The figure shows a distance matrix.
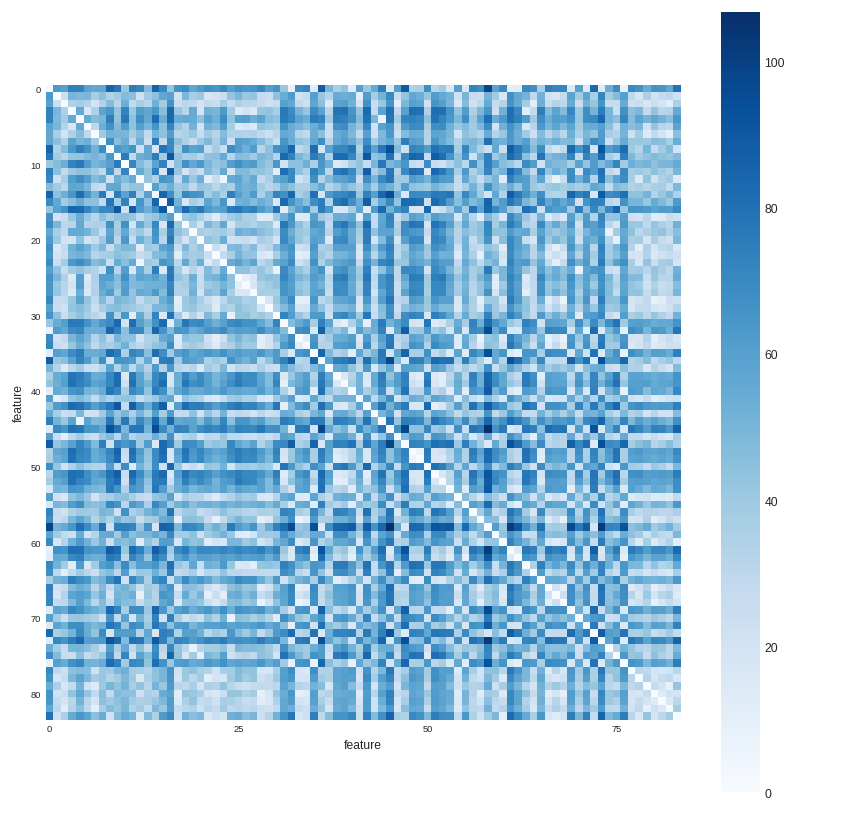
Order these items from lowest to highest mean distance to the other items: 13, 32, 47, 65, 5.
13, 5, 65, 32, 47
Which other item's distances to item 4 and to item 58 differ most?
44
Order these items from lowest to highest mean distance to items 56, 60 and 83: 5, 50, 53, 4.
50, 5, 4, 53
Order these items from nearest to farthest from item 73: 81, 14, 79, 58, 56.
79, 81, 56, 14, 58
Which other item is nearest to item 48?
49
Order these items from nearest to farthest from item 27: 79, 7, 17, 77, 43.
43, 79, 17, 77, 7
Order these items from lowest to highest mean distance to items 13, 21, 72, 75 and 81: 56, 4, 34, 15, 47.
34, 56, 47, 15, 4
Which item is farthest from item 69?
58
